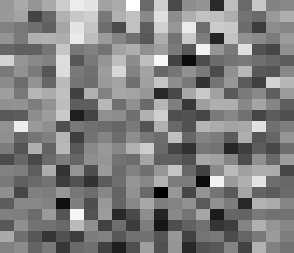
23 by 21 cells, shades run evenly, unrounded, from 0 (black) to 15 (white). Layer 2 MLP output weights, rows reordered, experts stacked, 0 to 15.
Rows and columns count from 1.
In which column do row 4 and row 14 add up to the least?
16
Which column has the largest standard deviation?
12
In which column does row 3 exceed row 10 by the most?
14
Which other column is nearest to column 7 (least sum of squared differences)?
21
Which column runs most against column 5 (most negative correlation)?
19
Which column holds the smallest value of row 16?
5
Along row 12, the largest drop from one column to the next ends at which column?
20
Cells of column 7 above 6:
17
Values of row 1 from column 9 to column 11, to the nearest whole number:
10 15 6
